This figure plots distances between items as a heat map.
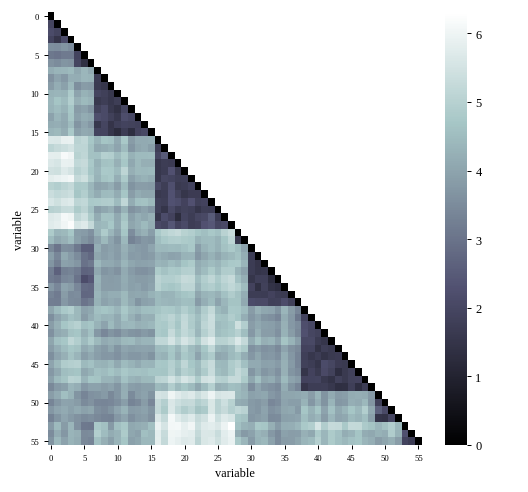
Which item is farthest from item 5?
27
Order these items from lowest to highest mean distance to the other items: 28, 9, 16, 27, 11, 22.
9, 22, 11, 16, 27, 28
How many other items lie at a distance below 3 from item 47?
10
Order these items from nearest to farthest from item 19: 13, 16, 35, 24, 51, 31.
16, 24, 31, 13, 35, 51
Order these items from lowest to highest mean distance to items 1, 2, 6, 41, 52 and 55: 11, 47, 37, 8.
37, 8, 47, 11
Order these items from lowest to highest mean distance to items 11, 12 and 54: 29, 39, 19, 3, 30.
29, 30, 39, 3, 19
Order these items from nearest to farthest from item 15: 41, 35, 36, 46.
41, 35, 36, 46
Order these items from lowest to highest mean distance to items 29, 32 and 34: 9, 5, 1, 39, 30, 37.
30, 37, 5, 1, 39, 9
